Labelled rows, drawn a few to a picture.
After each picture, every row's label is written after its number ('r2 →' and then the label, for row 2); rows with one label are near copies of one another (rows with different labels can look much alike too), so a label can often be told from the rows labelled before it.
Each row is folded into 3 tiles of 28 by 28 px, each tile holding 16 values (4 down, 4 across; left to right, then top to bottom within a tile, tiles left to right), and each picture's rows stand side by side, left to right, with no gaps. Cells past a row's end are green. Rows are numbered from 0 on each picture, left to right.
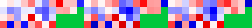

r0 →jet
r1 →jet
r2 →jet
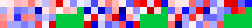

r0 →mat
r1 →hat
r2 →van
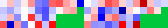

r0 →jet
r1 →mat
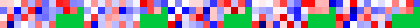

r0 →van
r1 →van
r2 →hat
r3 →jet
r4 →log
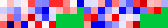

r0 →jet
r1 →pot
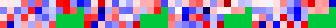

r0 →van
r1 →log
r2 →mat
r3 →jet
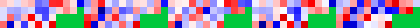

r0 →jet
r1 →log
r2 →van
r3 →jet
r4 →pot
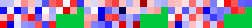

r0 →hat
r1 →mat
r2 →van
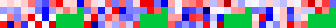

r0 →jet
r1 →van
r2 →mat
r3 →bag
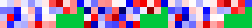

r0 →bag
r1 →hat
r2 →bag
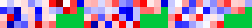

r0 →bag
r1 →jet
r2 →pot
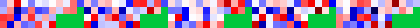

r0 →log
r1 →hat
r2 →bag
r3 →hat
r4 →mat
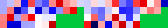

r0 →pot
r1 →jet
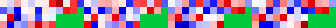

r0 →bag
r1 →hat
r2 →pot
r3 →pot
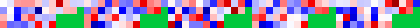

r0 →mat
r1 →pot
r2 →hat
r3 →pot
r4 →bag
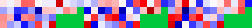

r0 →mat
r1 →hat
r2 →log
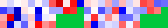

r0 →bag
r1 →van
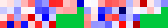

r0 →jet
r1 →mat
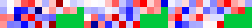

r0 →mat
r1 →jet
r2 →pot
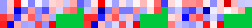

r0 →log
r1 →log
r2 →mat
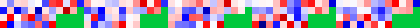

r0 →hat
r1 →bag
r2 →mat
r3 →jet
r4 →jet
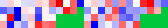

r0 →bag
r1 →van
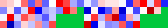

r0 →van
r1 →hat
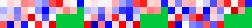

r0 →jet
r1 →jet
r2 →hat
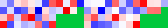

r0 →hat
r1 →pot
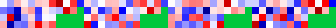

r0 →bag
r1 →hat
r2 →mat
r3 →hat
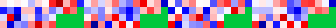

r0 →bag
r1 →jet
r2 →hat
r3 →jet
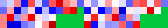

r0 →pot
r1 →hat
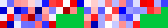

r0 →hat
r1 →van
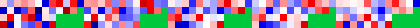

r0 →hat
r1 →van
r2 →pot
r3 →pot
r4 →jet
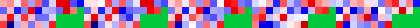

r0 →van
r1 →van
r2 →van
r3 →pot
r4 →hat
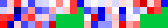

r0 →log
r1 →bag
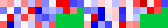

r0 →van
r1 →bag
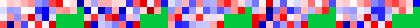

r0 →jet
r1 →hat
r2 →pot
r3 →log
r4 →jet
